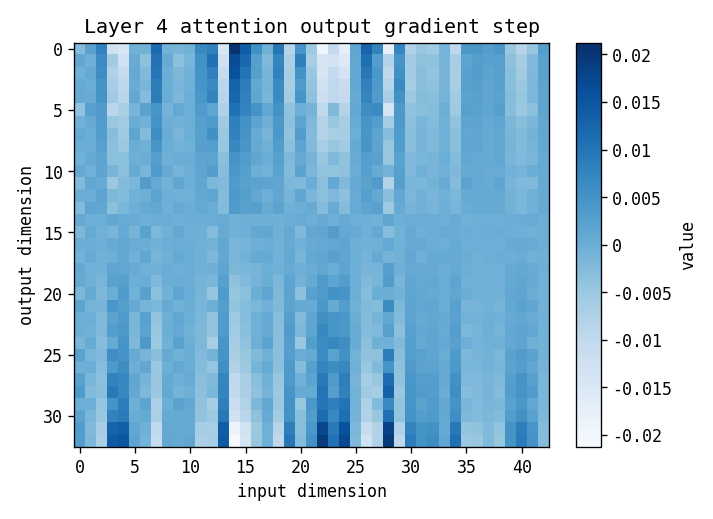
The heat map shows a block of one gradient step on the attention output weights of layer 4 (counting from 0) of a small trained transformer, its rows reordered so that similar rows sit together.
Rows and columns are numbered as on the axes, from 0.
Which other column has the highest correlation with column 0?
8
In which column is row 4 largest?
14
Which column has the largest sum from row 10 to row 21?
23
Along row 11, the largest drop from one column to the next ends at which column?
28
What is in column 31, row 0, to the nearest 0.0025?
-0.005
